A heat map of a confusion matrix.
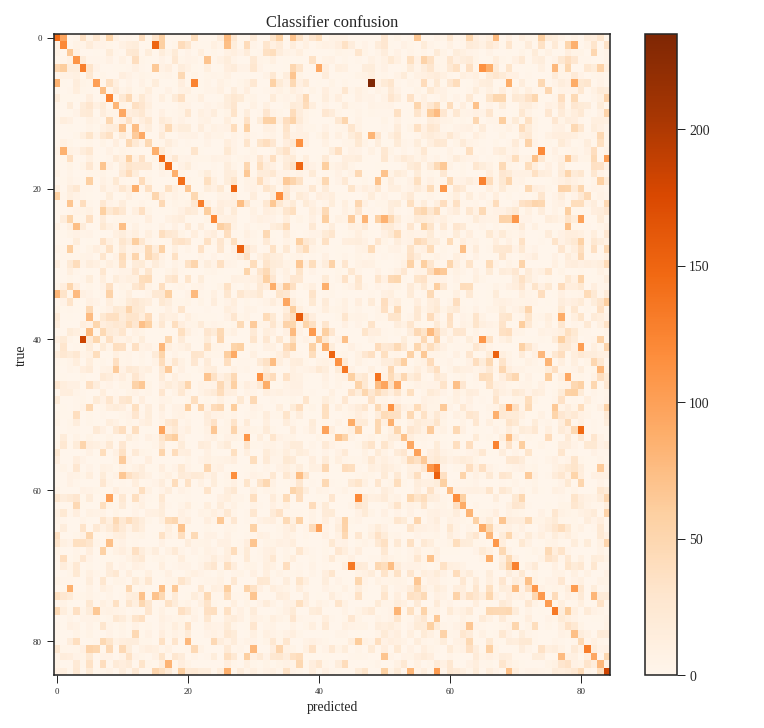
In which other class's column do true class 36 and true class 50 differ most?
67
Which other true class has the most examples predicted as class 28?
22
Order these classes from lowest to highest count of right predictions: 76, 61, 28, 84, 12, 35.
12, 35, 61, 76, 28, 84
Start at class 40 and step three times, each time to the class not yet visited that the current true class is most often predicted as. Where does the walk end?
19
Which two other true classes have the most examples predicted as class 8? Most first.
61, 67
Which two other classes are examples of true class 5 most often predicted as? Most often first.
36, 19
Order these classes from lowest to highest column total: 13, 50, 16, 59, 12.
59, 13, 50, 12, 16
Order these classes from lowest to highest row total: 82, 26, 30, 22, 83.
26, 83, 82, 30, 22
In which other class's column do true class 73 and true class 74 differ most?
79
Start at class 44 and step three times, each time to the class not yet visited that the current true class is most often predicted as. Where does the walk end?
37
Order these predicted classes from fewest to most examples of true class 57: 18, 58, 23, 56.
18, 56, 23, 58
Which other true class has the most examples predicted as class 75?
43
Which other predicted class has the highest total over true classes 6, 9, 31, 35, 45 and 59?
48
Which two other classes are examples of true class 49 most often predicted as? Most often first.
51, 69
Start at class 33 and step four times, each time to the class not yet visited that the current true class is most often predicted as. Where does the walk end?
27
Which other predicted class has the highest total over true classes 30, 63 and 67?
84
